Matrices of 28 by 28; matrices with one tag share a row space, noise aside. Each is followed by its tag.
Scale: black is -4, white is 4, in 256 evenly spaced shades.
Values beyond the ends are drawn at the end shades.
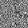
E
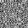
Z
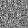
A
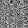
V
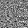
V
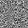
Z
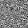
V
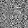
Z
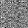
A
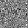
A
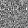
A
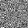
A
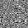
Z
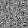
V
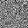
E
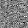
V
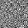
V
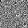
E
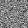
V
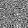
Z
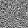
A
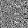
E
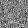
A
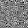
V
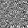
V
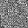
A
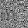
V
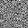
Z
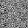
A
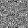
A
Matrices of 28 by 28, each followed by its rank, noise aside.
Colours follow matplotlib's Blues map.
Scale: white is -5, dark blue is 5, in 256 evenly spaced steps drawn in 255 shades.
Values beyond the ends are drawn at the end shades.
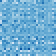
three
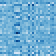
two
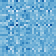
four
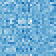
four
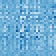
three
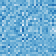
four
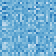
three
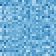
four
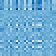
one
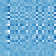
one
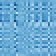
two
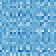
three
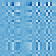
one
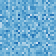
four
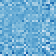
three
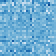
four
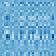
two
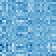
three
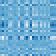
one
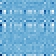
one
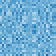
three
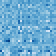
three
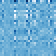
two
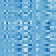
two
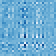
two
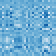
two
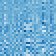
three
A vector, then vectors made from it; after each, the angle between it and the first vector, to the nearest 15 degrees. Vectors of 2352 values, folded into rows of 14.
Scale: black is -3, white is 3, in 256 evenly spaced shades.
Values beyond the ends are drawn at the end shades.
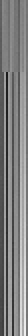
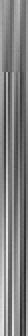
150 degrees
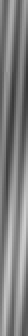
75 degrees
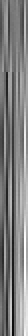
45 degrees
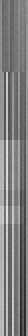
165 degrees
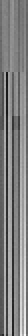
15 degrees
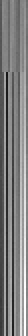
15 degrees
